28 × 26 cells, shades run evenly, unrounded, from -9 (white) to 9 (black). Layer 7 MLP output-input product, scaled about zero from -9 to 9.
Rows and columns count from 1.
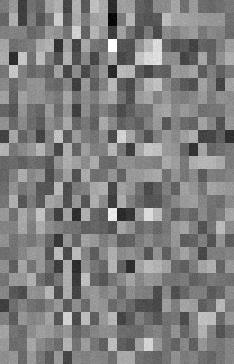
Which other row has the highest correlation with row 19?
12
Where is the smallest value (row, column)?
4, 13
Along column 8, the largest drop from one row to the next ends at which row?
25
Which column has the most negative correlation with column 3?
11
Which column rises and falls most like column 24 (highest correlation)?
23
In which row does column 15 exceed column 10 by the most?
17
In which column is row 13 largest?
6
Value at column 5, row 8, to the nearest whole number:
-1
